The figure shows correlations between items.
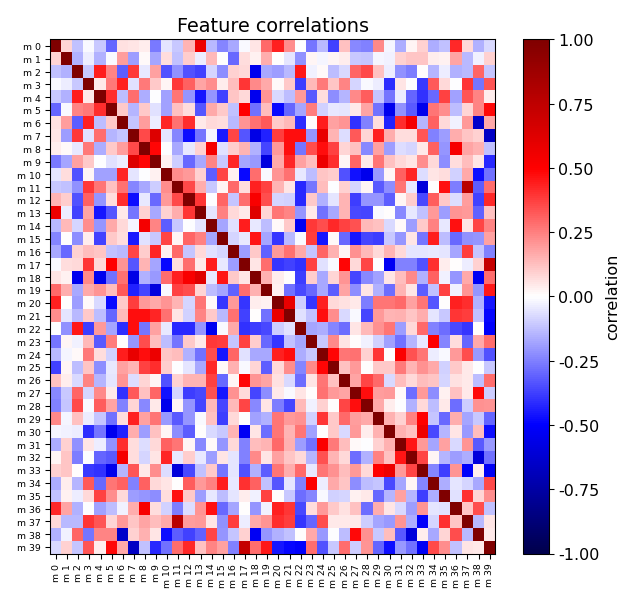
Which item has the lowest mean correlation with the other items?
m 22
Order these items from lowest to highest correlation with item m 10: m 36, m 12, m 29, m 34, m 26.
m 26, m 29, m 36, m 34, m 12
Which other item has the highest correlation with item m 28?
m 27
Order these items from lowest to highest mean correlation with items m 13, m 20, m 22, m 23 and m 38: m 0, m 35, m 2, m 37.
m 35, m 37, m 2, m 0
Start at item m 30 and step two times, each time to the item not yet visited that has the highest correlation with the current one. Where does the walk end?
m 29
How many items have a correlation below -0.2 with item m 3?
4
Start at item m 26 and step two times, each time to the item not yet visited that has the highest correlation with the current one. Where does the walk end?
m 39
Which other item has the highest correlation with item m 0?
m 13
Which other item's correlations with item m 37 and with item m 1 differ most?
m 11
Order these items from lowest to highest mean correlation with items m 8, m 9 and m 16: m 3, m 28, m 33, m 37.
m 28, m 33, m 3, m 37
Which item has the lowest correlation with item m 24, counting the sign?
m 15
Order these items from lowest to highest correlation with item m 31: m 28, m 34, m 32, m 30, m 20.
m 34, m 28, m 30, m 20, m 32
